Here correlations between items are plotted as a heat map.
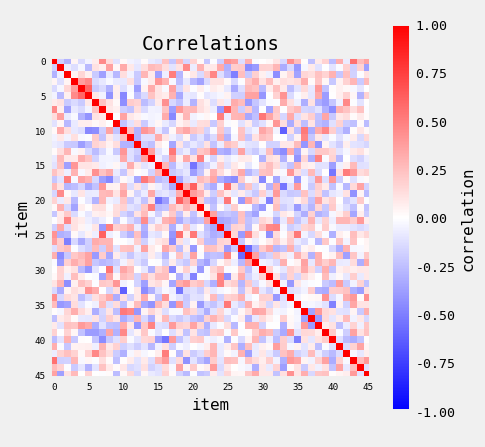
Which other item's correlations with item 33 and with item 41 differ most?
44
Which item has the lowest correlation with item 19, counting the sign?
43
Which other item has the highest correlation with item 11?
36
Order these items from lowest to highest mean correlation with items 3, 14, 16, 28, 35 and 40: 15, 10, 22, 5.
22, 10, 15, 5
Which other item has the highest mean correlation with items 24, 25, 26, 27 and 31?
8
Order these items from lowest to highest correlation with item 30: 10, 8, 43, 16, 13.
13, 43, 16, 10, 8
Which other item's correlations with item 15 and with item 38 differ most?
20
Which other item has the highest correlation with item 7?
25
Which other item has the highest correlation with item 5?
4
